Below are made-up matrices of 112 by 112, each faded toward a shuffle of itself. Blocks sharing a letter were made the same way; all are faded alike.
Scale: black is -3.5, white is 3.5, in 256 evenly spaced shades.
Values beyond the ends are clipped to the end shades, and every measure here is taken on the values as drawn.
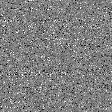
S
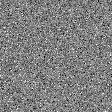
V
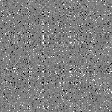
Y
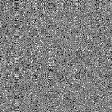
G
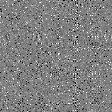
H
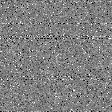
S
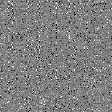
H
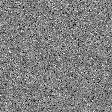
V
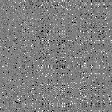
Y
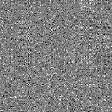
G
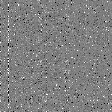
H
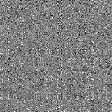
G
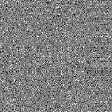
G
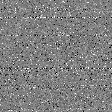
S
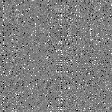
H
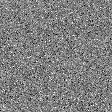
V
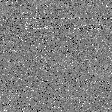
S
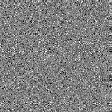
G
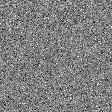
V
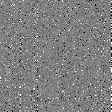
H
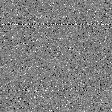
S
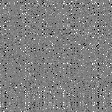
Y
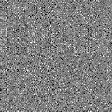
G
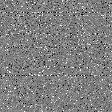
S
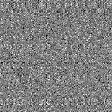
G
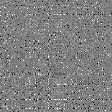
Y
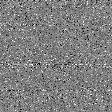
S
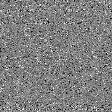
S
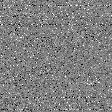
S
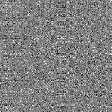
G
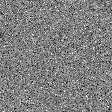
V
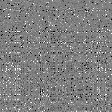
Y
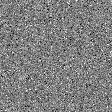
V
